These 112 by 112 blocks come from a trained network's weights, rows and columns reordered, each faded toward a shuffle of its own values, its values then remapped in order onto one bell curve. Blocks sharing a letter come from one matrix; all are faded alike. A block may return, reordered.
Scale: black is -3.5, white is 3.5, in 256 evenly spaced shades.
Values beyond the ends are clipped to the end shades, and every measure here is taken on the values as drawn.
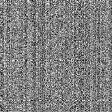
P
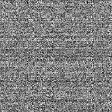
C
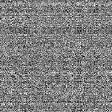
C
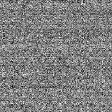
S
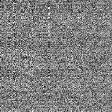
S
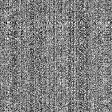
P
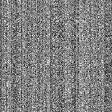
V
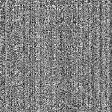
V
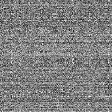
C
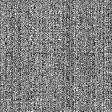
P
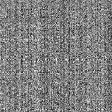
P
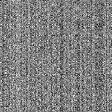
V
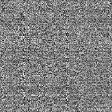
S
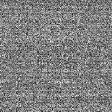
S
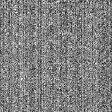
V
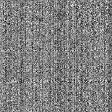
V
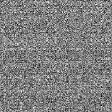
S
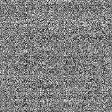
S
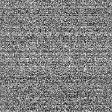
C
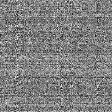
C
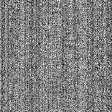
V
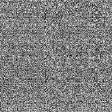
S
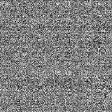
S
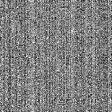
V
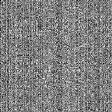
V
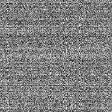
C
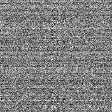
C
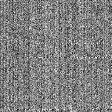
P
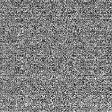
S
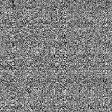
S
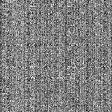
V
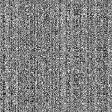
V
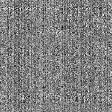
V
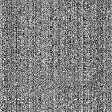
P
